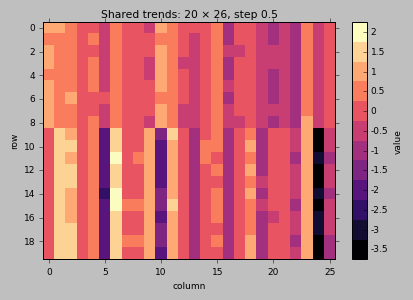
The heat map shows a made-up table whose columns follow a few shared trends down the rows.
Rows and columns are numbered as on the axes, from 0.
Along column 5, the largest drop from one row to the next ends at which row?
9
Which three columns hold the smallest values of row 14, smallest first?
24, 5, 10
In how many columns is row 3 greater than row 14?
7
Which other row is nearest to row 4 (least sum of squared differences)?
1
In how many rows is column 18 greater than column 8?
9
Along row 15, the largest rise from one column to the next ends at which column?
6
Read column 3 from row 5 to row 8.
0 0 0 0
